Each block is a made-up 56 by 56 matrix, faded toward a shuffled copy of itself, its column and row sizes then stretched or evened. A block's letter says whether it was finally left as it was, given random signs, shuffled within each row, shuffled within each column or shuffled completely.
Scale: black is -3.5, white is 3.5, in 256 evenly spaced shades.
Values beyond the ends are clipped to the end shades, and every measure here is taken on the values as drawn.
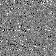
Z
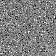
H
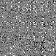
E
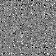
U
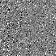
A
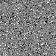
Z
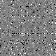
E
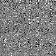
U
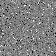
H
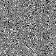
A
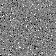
H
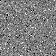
H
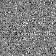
Z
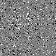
U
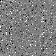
A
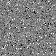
H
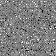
Z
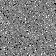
H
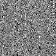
A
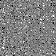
U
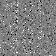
A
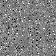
A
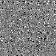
U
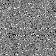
Z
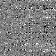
E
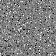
H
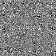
U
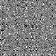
E
